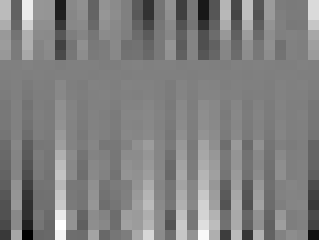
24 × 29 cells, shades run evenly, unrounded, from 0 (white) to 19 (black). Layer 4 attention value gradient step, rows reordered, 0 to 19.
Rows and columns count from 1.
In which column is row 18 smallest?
6
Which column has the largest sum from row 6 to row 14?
3
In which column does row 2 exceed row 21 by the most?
19
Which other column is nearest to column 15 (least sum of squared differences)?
28
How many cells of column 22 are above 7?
19
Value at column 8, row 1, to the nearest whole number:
8
